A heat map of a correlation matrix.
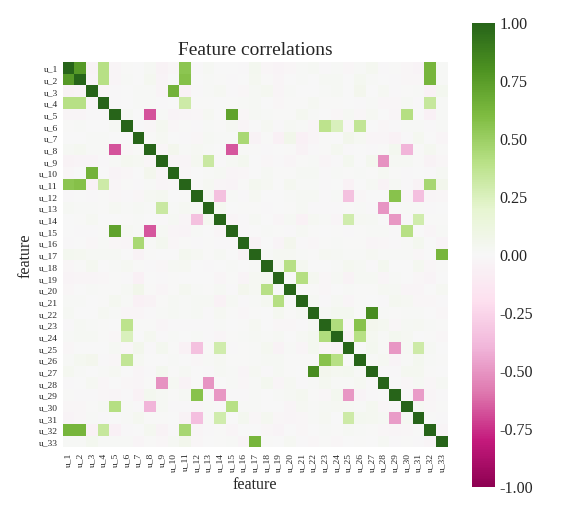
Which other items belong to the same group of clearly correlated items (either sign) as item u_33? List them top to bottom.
u_17
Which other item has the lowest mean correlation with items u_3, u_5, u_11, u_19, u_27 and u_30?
u_8
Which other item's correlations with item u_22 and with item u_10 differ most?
u_27
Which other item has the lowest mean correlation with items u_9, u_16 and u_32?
u_28
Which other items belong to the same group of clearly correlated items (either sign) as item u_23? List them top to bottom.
u_6, u_24, u_26
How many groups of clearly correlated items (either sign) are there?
11
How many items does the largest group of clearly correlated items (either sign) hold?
5
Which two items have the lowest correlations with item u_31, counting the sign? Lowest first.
u_29, u_12
